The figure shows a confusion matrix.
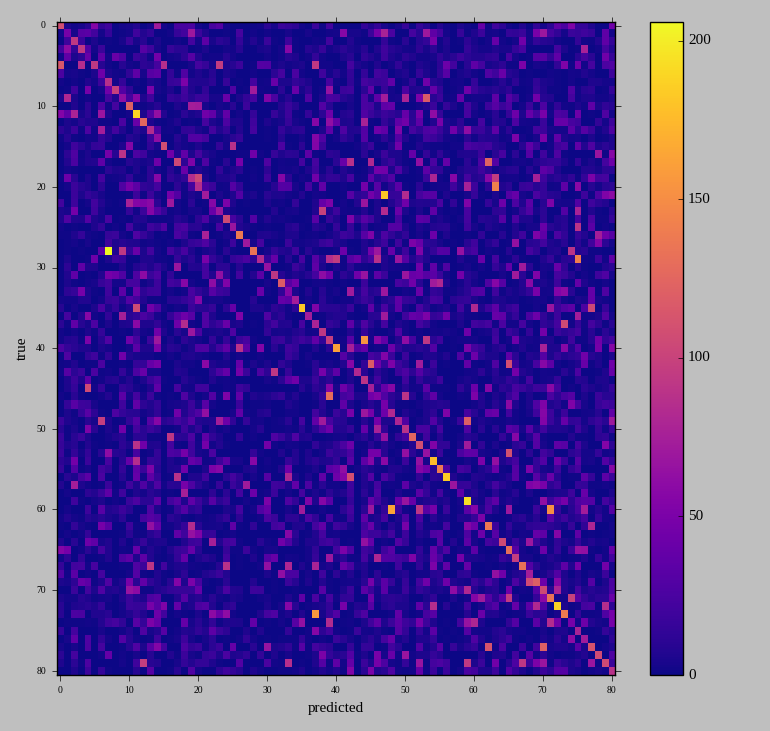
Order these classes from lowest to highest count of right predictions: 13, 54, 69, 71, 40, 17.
13, 17, 69, 71, 40, 54
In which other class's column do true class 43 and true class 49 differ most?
59
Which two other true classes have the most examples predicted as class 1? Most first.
9, 3
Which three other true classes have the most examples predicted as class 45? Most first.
42, 17, 60
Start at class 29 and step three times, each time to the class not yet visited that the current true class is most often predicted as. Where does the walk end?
73
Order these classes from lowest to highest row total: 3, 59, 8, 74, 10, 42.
3, 10, 8, 42, 74, 59
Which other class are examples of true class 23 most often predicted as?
38
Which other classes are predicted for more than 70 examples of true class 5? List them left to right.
0, 3, 15, 23, 37
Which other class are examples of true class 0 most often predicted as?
14
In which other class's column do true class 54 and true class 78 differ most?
11
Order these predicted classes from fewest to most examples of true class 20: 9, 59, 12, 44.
12, 9, 44, 59
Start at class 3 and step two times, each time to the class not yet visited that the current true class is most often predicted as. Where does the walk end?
74
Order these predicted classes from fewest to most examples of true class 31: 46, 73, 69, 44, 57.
57, 73, 46, 69, 44
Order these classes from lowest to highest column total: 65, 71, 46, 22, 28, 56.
28, 56, 22, 71, 65, 46
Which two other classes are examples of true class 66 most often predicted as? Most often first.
46, 39
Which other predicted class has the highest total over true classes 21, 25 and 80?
47
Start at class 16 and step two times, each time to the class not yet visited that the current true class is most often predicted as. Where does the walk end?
53
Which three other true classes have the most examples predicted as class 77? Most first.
35, 62, 79
